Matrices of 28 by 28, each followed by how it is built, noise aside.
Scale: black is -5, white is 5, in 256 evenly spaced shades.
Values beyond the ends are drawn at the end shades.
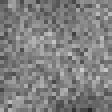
smooth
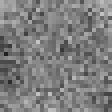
smooth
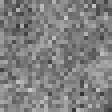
smooth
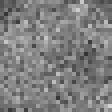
smooth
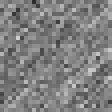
Hankel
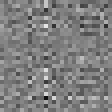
low rank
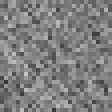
Toeplitz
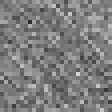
Toeplitz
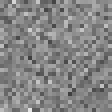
Hankel
